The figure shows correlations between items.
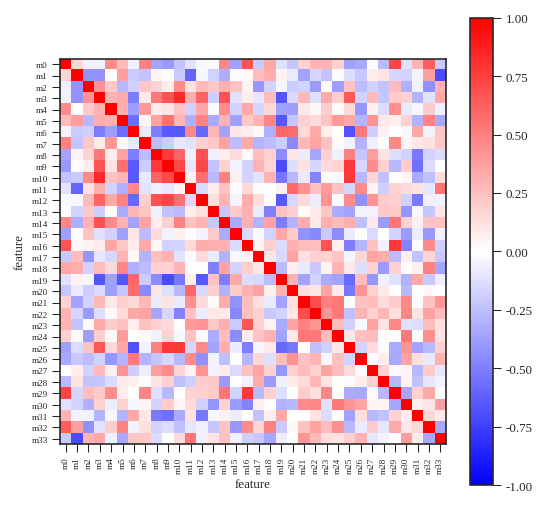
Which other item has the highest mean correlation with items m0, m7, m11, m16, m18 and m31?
m29
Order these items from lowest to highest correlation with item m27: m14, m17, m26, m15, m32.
m15, m26, m14, m32, m17
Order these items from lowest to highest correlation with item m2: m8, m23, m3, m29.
m23, m8, m29, m3
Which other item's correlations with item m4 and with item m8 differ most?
m0
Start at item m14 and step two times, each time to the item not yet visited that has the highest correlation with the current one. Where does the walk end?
m10
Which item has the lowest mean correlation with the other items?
m19
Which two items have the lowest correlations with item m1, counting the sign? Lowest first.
m33, m11
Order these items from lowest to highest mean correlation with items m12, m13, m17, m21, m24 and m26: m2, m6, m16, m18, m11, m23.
m2, m18, m6, m16, m11, m23
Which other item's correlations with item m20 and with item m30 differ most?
m25
